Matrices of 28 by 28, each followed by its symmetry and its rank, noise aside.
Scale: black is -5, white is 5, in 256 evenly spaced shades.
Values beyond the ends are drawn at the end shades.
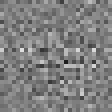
no symmetry, rank four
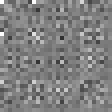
symmetric, rank four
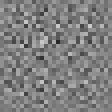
no symmetry, rank four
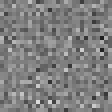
antisymmetric, rank six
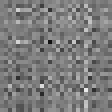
no symmetry, rank four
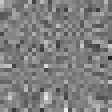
no symmetry, rank six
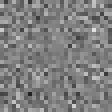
antisymmetric, rank six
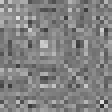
symmetric, rank three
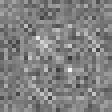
symmetric, rank six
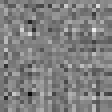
antisymmetric, rank four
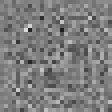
symmetric, rank six
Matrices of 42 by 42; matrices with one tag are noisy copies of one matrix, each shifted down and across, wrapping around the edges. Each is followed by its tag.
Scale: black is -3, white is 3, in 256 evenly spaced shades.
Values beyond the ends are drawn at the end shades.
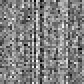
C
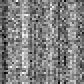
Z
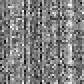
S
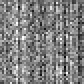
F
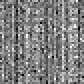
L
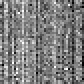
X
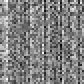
S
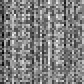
L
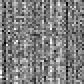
L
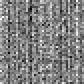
L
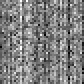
F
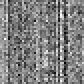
C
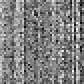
C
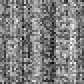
Z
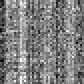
Z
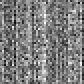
S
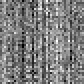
X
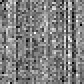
C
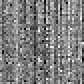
X
